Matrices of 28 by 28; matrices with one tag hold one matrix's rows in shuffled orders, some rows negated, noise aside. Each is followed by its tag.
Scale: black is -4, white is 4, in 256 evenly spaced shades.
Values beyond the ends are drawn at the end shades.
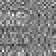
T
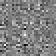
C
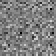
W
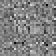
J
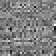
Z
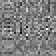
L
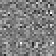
W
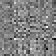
J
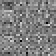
L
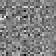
C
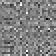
L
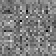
L
